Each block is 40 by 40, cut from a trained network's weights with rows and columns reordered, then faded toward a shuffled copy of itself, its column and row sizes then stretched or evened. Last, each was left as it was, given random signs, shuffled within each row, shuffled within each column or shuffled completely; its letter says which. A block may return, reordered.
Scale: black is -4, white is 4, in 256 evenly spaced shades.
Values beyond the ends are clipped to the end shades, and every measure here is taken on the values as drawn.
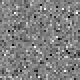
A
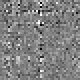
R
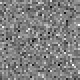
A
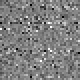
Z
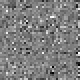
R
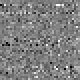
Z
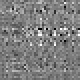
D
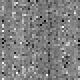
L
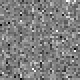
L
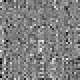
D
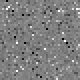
A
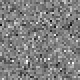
A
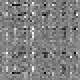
D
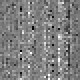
L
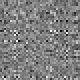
D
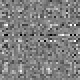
D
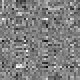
D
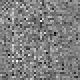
L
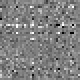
R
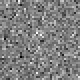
A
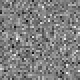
A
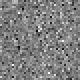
A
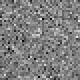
A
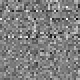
R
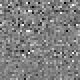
Z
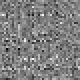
R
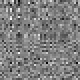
D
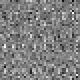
D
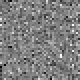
L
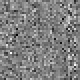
L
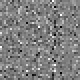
L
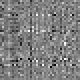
D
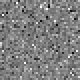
A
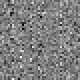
L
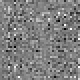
R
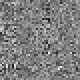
R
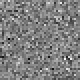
Z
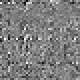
R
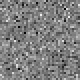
A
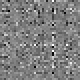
R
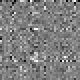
D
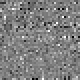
Z
